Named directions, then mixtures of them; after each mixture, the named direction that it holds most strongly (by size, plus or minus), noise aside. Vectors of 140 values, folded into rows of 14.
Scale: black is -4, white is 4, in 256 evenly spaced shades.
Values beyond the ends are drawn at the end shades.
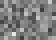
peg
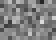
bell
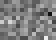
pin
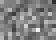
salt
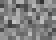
bell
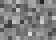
bell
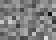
pin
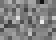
bell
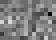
pin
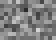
bell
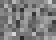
peg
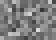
peg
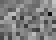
salt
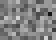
pin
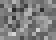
peg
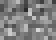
salt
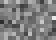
bell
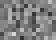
peg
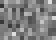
peg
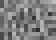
salt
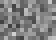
peg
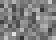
peg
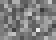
peg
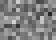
bell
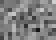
salt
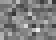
salt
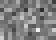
salt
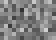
peg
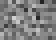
bell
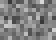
bell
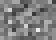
salt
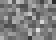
bell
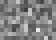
pin
